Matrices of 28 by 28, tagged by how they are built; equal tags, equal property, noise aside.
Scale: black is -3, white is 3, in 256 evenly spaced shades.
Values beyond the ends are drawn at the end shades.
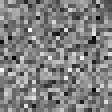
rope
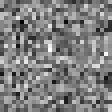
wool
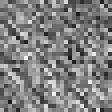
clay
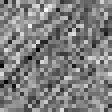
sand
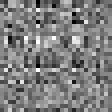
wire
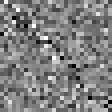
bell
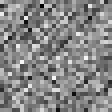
sand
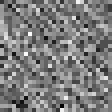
clay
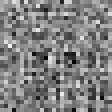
wool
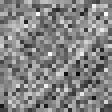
sand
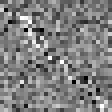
bell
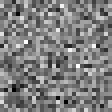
rope
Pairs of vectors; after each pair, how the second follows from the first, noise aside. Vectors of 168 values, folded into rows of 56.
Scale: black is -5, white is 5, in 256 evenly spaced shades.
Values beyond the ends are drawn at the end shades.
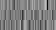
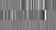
wrapped around, negated, partly zeroed.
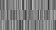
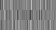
reversed, partly zeroed.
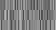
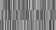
wrapped around, negated.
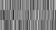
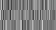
wrapped around, negated.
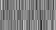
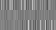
wrapped around, negated, partly zeroed.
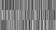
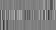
wrapped around, negated, partly zeroed.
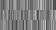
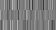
reversed, partly zeroed.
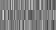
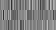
sign-scrambled.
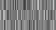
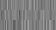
wrapped around, shrunk.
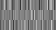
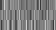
wrapped around, negated.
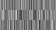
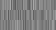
wrapped around, shrunk.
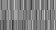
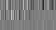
reversed, partly zeroed.
